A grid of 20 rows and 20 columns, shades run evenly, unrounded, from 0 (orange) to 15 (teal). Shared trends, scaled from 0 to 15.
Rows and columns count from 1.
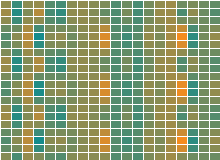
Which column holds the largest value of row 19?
4
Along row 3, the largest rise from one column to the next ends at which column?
2
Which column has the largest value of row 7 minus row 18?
17
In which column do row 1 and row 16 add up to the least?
16
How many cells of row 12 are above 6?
16
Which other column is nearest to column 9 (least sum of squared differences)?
8
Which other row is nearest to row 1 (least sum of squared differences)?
3
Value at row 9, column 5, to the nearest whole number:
11
